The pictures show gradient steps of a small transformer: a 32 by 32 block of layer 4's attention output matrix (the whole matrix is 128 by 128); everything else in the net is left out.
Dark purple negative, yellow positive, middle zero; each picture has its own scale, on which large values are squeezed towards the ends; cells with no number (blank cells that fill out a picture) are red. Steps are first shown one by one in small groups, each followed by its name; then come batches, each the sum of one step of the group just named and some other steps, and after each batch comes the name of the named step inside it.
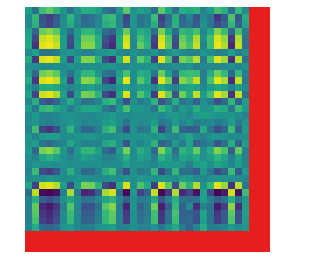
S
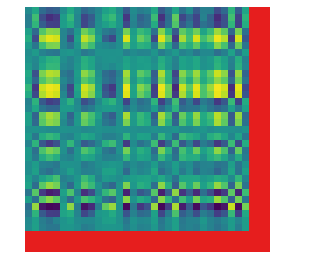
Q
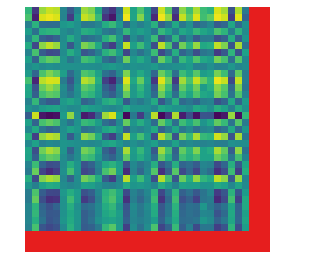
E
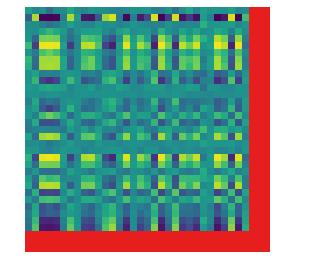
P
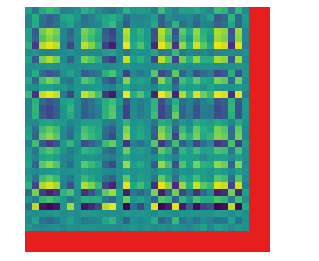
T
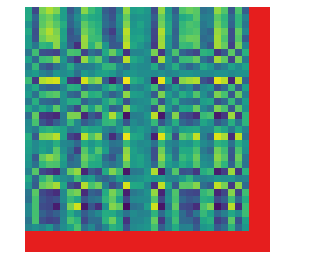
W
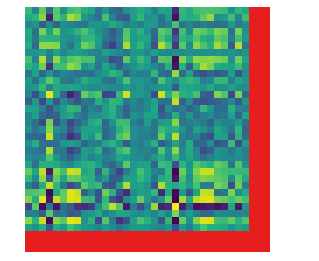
T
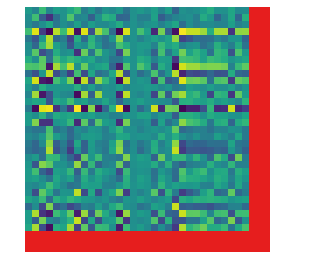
P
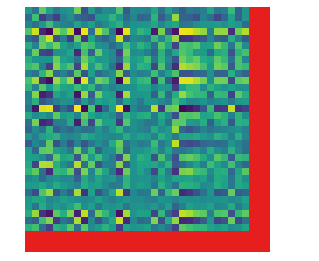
P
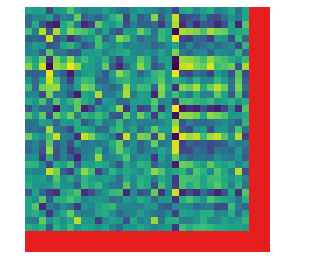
Q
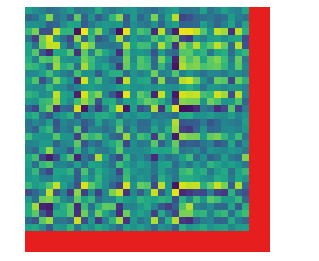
T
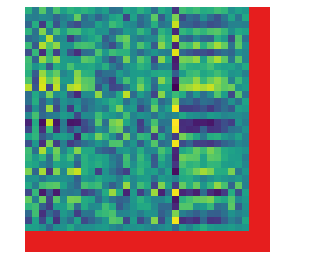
S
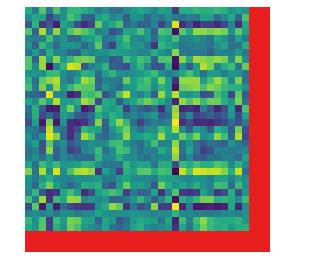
T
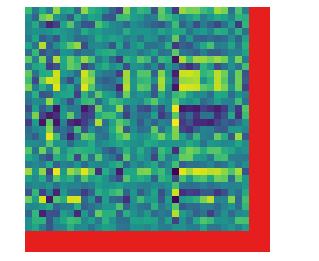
E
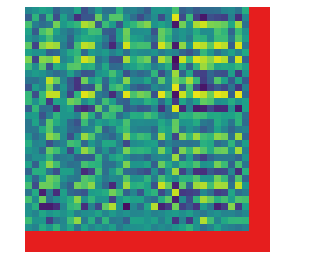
T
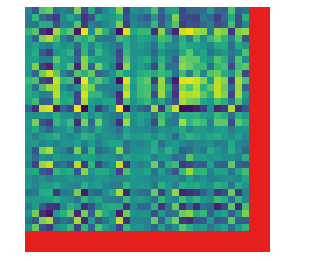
Q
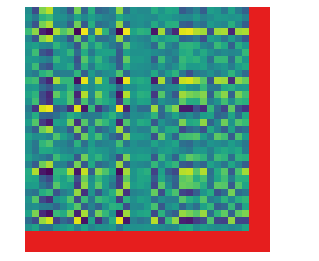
W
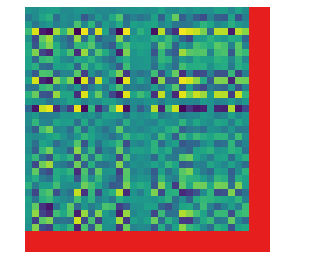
T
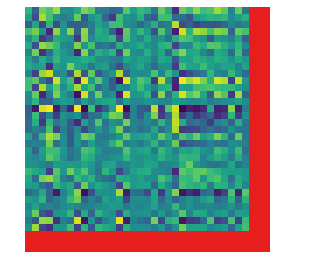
E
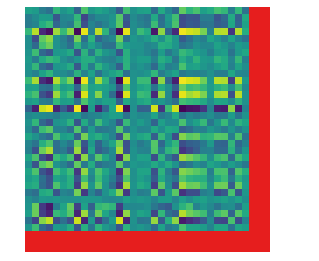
T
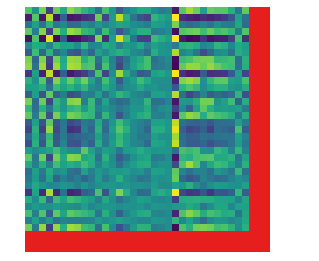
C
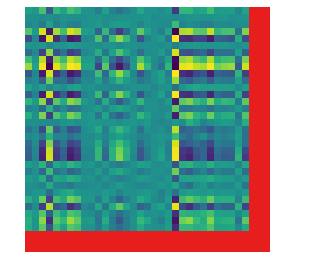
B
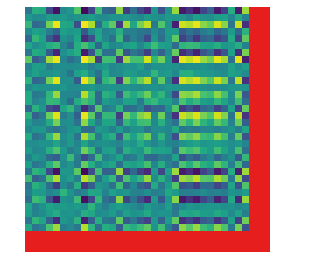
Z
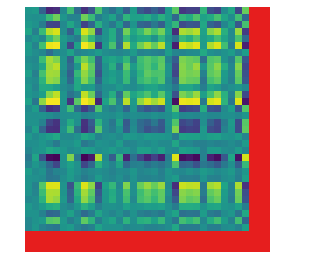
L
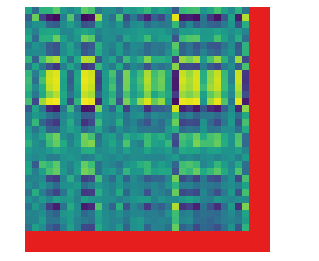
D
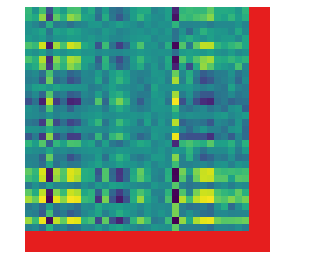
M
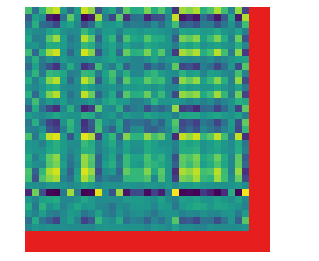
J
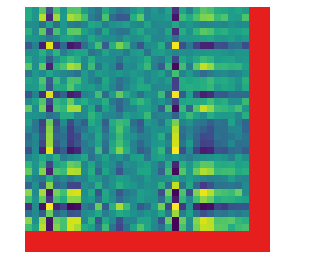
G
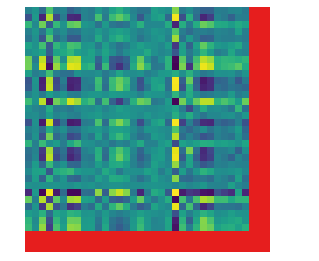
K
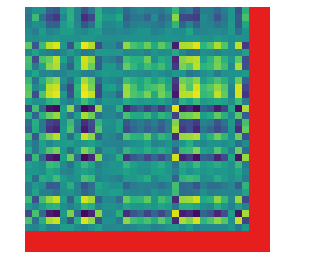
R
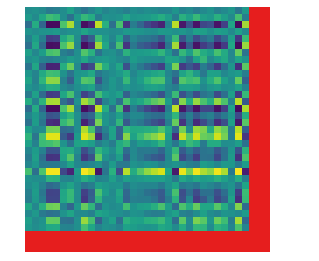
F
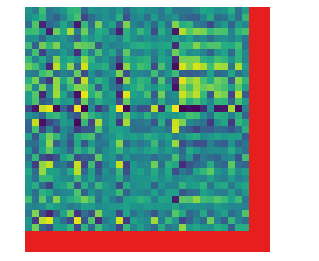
R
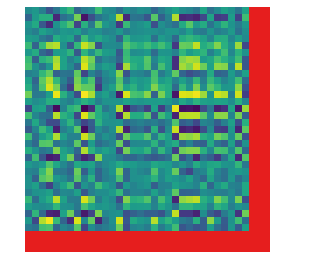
R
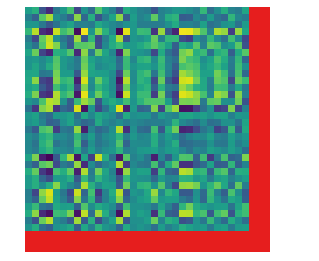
L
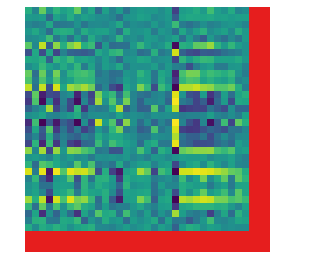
M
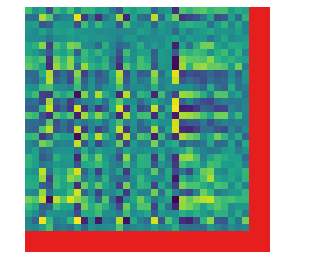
M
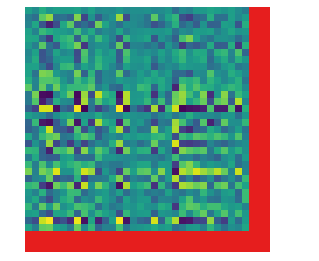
F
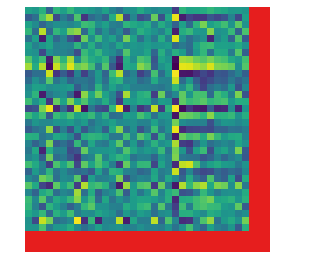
B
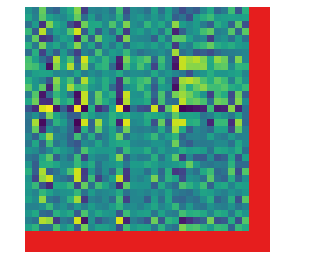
Z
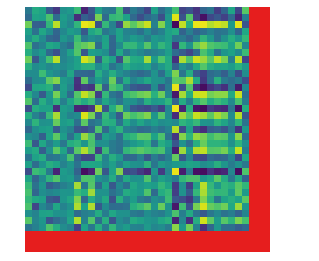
Z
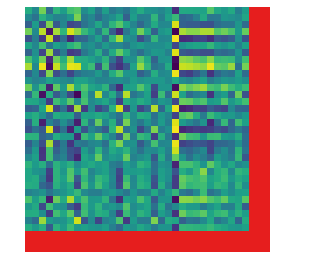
B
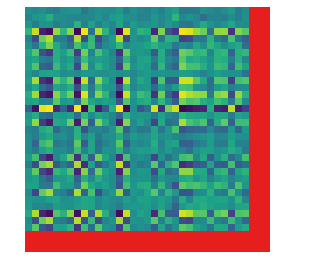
L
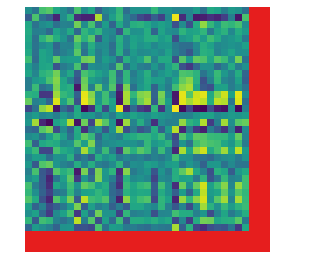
D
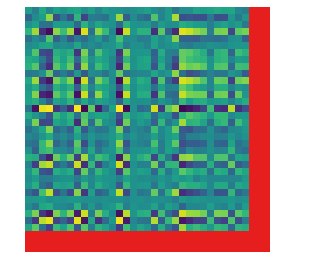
C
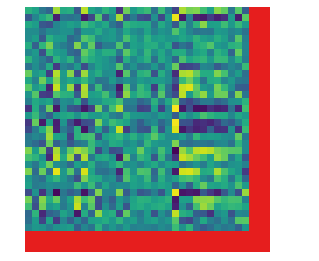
J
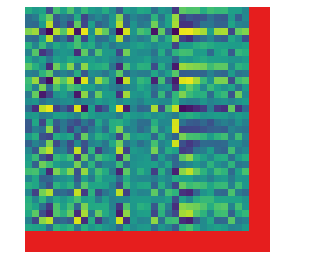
C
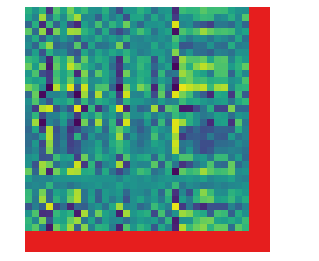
G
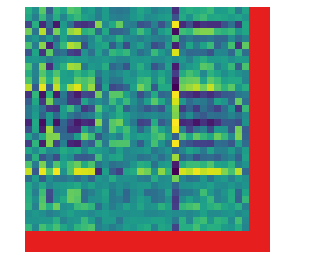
F
